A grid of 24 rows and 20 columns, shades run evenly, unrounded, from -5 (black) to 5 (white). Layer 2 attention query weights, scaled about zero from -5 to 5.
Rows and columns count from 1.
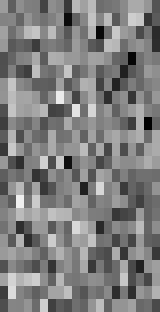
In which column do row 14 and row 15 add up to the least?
6
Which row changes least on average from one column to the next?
17
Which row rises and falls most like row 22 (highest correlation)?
8
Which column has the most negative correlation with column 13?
1
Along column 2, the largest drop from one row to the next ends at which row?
13
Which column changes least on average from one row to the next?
20
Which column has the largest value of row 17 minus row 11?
3
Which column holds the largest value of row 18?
10
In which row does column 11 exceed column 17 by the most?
5
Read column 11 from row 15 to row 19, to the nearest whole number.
-4 1 1 2 1
